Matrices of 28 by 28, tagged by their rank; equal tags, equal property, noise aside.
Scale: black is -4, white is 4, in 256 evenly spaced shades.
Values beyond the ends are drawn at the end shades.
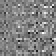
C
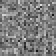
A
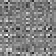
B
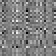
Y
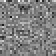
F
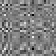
Y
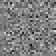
F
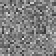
A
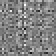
C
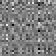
B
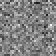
F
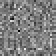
F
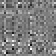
B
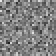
F
